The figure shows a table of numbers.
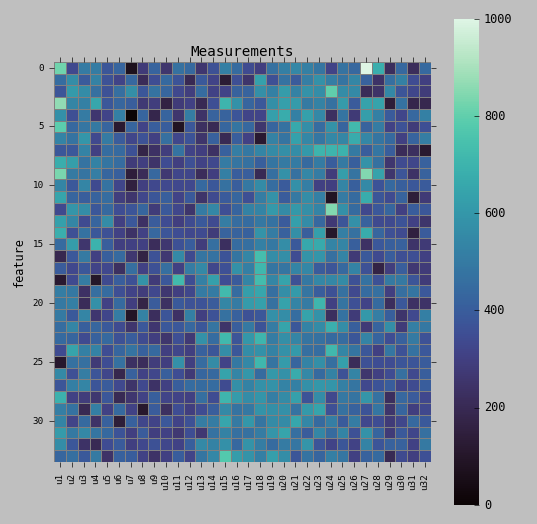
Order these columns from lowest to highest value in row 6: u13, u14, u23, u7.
u13, u7, u14, u23
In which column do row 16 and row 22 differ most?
u18
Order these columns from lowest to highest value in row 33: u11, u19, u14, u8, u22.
u8, u11, u22, u14, u19
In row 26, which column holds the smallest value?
u6
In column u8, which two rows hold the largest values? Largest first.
18, 21
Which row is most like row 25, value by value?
16
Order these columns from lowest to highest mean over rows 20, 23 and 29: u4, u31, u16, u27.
u31, u27, u16, u4
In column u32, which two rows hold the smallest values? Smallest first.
7, 3
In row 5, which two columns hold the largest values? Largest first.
u1, u26
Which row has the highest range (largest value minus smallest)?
0
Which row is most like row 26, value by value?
30
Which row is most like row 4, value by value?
21
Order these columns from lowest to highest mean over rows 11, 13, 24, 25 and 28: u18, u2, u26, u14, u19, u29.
u29, u14, u26, u2, u19, u18
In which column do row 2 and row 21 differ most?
u24
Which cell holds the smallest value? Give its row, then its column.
4, u7
